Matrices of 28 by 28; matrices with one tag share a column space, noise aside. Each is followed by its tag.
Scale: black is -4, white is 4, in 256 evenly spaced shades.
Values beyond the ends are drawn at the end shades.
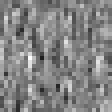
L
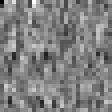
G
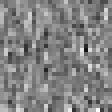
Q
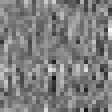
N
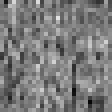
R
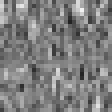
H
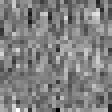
Q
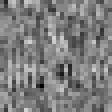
N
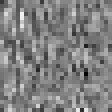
Q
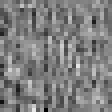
L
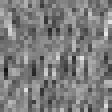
L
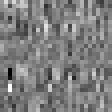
H
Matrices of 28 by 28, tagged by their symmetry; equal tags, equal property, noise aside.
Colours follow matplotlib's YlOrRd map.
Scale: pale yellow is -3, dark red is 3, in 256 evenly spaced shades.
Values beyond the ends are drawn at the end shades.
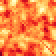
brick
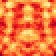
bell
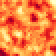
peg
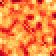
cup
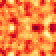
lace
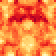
bell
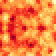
lace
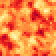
peg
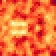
lace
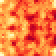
lace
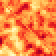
brick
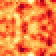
lace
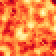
cup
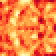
lace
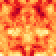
bell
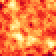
cup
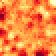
cup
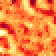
peg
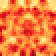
bell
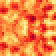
lace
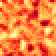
peg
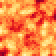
cup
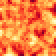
peg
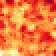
brick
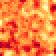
peg
